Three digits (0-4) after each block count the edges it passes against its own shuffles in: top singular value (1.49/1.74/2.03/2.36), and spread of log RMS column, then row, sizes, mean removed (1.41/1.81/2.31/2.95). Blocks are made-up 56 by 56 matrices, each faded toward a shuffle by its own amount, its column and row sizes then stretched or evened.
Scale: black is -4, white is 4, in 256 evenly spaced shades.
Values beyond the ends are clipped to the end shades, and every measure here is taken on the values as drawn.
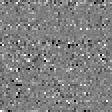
1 1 3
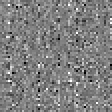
2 3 1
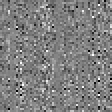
2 4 0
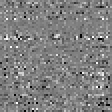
1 2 4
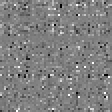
0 2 3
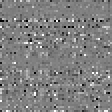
1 1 4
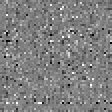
0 1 2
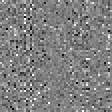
3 2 0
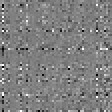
2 3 3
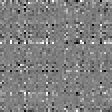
4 3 3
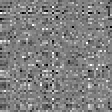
4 2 2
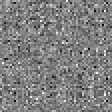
2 0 1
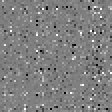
0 2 2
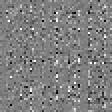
1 4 2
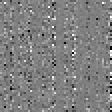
1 4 0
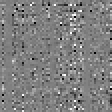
0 4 2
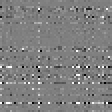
3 2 4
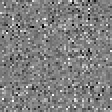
2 1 2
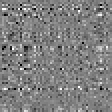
4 2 3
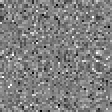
3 1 0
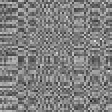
4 1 1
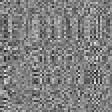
4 3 2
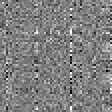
4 3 1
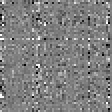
0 4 2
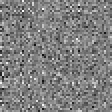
3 3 0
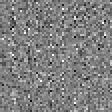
2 2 0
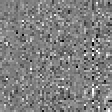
2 3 0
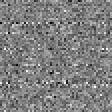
2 0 3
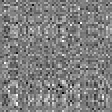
4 3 1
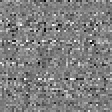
0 0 4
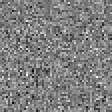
1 1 1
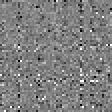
2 2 2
